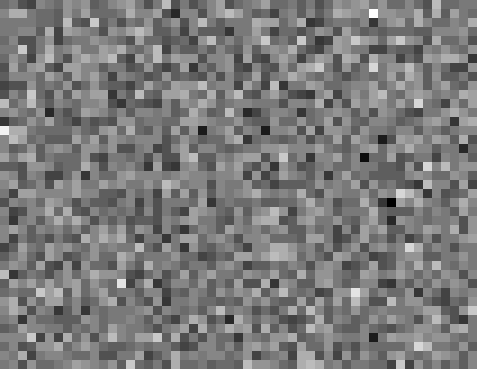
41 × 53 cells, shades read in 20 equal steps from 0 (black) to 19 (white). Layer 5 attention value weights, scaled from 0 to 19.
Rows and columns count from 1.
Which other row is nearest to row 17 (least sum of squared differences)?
31
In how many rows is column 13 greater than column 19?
20
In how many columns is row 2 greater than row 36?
29
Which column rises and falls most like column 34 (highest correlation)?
45
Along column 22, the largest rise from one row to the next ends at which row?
18
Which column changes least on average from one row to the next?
25
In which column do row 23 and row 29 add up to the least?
44
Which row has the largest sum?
2
